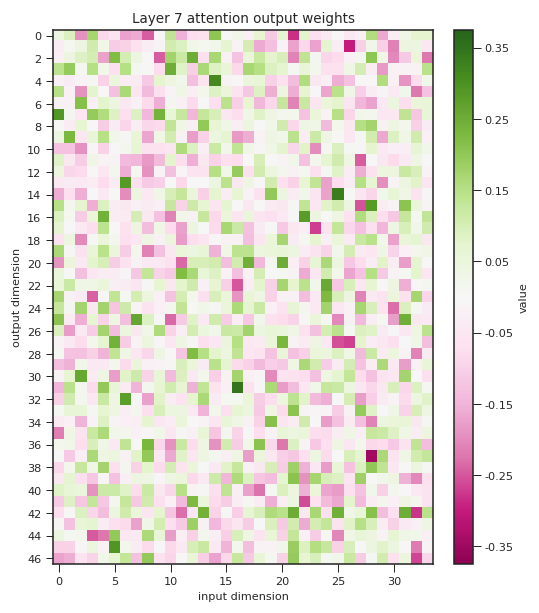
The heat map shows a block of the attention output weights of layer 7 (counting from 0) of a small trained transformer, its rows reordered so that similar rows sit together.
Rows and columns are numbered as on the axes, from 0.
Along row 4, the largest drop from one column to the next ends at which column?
15
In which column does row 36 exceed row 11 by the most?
8
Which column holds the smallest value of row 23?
3
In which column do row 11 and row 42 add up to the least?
11
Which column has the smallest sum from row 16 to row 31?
10
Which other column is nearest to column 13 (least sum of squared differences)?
33
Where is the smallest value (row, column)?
37, 28
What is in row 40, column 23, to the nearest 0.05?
0.05
